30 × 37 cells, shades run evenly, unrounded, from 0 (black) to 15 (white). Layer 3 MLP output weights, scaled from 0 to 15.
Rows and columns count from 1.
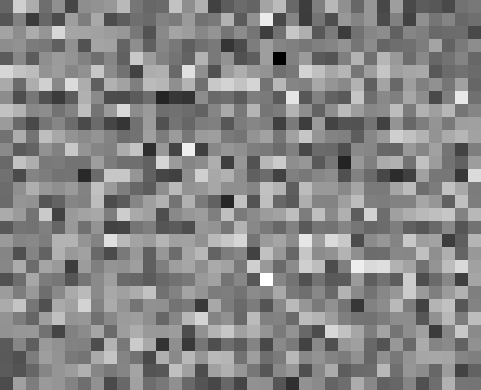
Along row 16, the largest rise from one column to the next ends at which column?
19
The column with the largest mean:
21
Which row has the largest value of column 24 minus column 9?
20
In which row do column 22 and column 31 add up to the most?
13
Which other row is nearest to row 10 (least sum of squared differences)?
18
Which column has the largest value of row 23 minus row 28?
12
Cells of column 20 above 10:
5
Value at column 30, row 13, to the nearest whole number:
10
